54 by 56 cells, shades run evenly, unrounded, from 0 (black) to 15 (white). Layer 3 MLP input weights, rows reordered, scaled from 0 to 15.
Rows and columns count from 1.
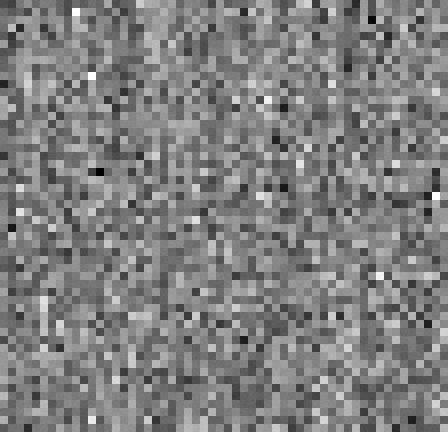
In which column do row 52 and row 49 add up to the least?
46
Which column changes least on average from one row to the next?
21
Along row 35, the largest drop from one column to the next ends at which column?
49
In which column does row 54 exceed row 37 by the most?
25
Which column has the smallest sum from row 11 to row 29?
2
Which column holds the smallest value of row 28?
9
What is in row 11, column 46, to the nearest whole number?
8
